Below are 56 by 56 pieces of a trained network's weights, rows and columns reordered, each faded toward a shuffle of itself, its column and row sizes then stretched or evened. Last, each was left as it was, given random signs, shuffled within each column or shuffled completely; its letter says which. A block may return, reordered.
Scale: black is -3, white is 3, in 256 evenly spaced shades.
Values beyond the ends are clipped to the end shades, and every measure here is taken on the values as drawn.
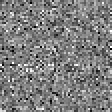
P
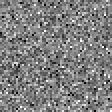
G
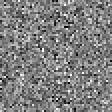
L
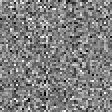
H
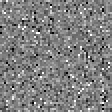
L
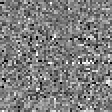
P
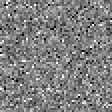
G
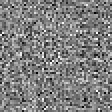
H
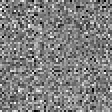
H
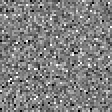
G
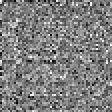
H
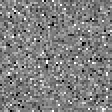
G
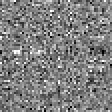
H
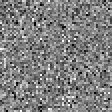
L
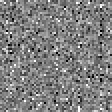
L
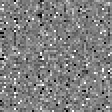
L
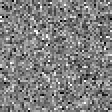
G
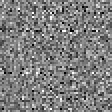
P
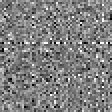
H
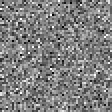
L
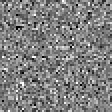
H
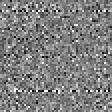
H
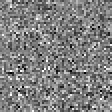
P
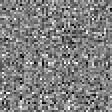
H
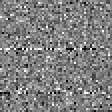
H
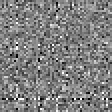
H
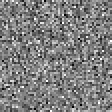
G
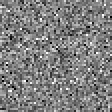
G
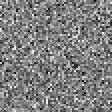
L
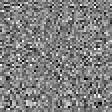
H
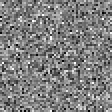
G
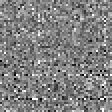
P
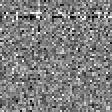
P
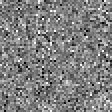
L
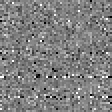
P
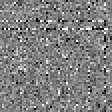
H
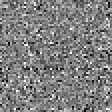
P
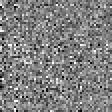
P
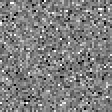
G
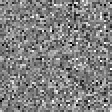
P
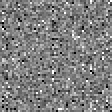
L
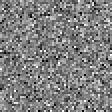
G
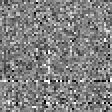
P
